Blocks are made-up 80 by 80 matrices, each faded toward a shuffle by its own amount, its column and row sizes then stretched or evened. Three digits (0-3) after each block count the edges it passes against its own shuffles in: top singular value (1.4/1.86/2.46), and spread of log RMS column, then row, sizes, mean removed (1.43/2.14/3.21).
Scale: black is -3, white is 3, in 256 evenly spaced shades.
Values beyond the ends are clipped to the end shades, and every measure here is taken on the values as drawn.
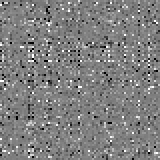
2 2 2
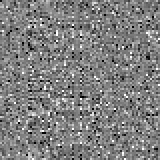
2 2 0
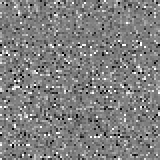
0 0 2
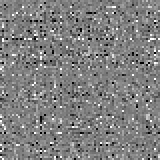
0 2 2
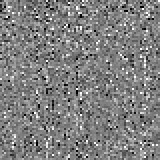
0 2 1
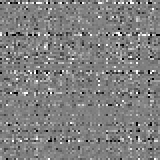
1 2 3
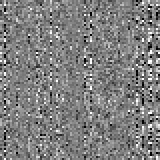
2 3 0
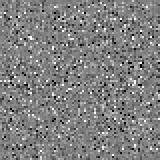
0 1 1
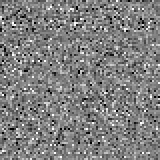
0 0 2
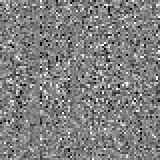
1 2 1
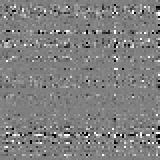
2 2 3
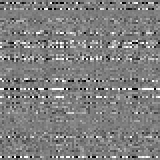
3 0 3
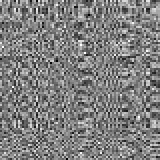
3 2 1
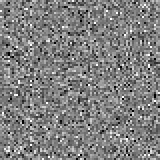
2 1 0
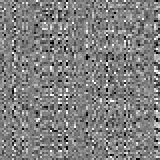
3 3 0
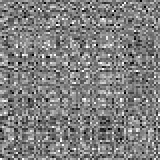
3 0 2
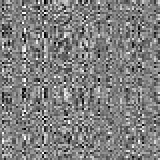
3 3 0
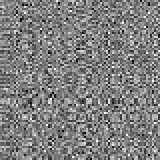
3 2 0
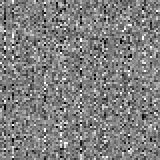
1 3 0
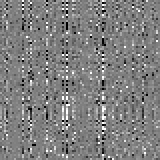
3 3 0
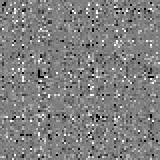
1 2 2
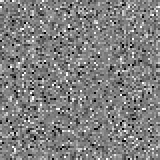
1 1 0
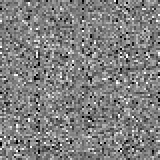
0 2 1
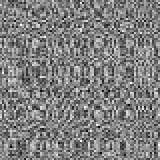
3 0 1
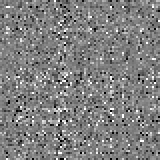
0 2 2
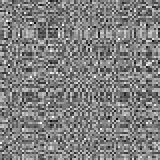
3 1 0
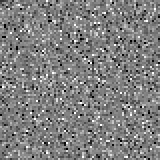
1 0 0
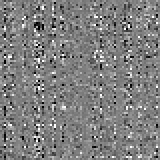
1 3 2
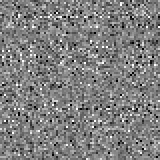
1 0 2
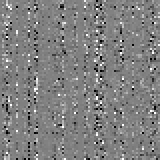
0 3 1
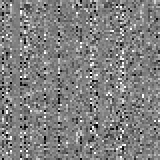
1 3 0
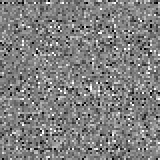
0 1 2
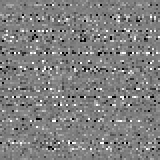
1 0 3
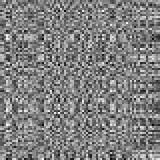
3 2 2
